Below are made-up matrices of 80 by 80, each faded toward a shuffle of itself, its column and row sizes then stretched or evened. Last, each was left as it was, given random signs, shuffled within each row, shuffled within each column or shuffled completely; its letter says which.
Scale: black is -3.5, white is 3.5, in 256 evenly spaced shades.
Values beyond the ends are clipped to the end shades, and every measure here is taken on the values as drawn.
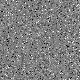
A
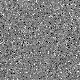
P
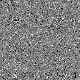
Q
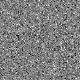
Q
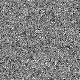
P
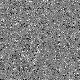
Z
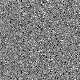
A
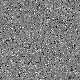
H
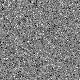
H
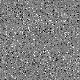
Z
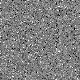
A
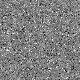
P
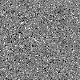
Q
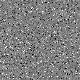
P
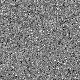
H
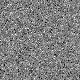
H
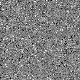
Z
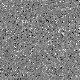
Q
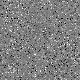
A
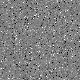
A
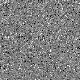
Z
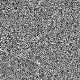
Q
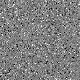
Z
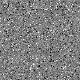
Q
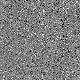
A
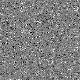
Z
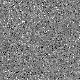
Q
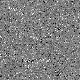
Z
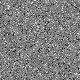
H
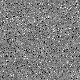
P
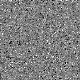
Q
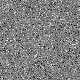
P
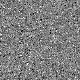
A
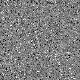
Q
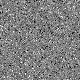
H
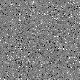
Z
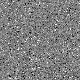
A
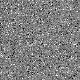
Q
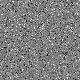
H
